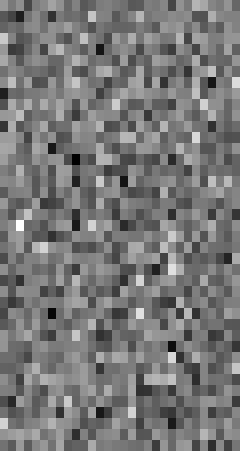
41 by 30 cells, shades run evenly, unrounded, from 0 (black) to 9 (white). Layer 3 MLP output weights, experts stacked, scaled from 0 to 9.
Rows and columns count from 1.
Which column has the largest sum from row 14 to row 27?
13
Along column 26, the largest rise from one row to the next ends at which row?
10
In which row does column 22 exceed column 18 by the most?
35
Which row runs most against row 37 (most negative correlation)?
14
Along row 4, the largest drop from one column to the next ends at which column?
24
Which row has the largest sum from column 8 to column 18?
33
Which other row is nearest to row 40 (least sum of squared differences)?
11
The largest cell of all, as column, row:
3, 21
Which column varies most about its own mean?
22
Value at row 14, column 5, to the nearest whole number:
6
